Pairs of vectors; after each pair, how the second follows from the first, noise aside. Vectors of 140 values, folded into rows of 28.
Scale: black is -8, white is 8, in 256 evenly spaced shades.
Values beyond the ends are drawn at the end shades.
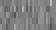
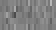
partly zeroed.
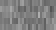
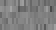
partly zeroed.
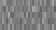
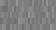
reversed, shrunk.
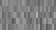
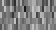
reversed, scaled up.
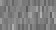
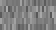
copied.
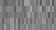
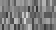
reversed, scaled up.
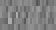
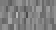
copied.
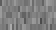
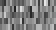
reversed, scaled up.
